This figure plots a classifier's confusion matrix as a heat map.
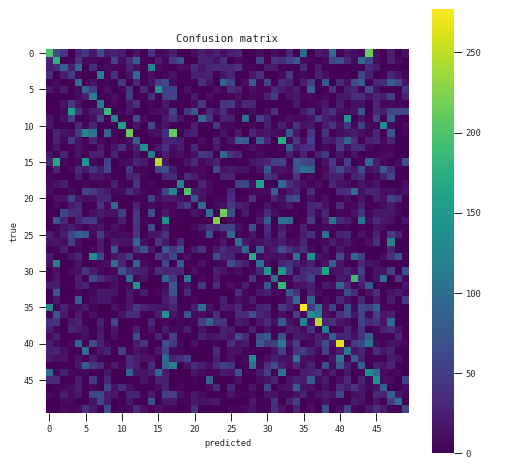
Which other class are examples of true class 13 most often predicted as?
33
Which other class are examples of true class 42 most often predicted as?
28
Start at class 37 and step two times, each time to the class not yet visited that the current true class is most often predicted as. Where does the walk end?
0
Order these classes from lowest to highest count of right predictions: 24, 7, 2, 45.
24, 2, 7, 45
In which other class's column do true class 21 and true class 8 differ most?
3
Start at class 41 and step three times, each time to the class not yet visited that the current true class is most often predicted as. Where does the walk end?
1
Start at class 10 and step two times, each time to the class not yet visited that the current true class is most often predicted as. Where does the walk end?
34
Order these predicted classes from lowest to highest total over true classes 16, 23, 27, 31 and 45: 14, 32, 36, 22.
14, 22, 32, 36
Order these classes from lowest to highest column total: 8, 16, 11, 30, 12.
8, 11, 30, 12, 16
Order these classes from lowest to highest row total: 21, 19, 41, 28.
21, 41, 19, 28
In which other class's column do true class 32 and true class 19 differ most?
12
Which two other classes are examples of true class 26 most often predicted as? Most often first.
47, 12
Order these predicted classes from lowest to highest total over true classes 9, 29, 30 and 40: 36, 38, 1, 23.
23, 36, 1, 38
